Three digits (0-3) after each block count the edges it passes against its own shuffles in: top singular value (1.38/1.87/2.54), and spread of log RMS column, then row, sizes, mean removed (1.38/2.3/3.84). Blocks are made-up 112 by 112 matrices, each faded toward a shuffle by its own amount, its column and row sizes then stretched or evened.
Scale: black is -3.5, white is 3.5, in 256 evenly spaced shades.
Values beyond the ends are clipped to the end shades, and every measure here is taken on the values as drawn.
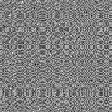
3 0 1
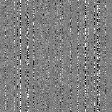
2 3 0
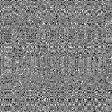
3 0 2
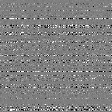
3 1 3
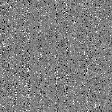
1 2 0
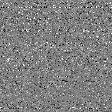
0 0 2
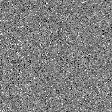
1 1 0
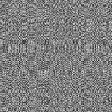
3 2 1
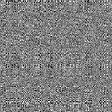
3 2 2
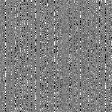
1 3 0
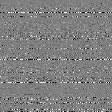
3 0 3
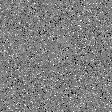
0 0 0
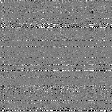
3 1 3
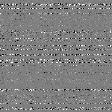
1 1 3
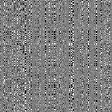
3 3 1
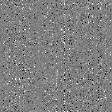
1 2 1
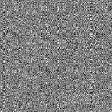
3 2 1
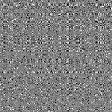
3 1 2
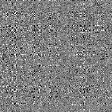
2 2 2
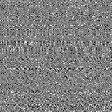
3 0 2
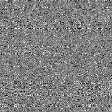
2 0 2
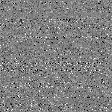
0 0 2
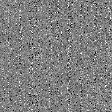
0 2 0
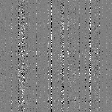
2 3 1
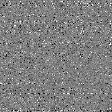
1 1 2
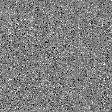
0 1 1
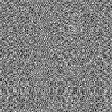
3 0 0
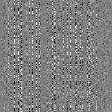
3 3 0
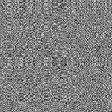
3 1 1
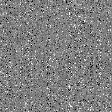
1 2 0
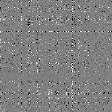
2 2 2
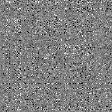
1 2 2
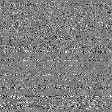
0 0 3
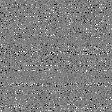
0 1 2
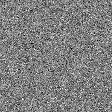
0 0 0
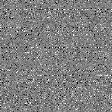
2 1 2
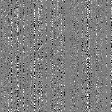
2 3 0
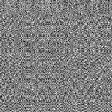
3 1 1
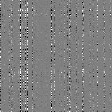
3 3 1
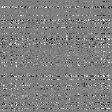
2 2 3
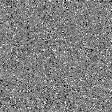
0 1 1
